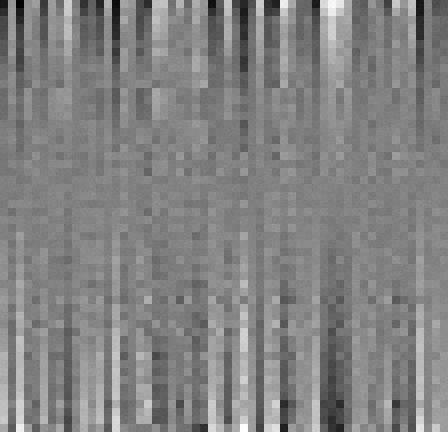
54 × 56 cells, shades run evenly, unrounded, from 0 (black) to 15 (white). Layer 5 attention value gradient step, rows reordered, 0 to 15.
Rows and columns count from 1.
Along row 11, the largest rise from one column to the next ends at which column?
36
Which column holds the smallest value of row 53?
42
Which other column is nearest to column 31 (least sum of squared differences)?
53
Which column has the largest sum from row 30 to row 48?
31
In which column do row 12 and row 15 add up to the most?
20
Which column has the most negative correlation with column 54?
25
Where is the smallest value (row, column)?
1, 3
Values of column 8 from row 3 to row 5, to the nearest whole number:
8 8 8
